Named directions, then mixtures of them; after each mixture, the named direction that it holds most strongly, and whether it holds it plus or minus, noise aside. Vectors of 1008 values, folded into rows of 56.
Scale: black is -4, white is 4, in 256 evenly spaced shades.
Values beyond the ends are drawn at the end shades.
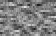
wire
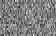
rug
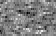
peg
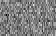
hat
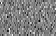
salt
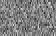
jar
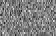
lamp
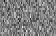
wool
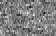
peg, minus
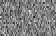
lamp, plus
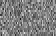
lamp, plus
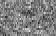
peg, plus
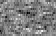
peg, plus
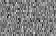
wool, plus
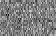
hat, plus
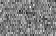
hat, plus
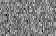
hat, plus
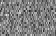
hat, minus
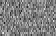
lamp, plus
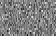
salt, plus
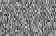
hat, plus
